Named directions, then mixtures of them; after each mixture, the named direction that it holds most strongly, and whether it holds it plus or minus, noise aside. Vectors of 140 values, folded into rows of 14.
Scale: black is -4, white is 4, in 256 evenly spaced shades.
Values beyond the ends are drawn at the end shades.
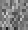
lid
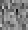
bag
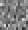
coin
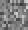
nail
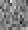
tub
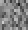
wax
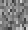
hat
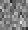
tub, minus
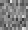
coin, minus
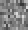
nail, plus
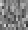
coin, plus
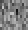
bag, plus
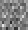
lid, plus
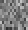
hat, plus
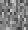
hat, minus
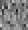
bag, plus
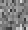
hat, plus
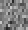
hat, plus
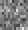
coin, minus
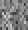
lid, plus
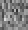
bag, plus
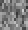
nail, minus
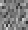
coin, plus
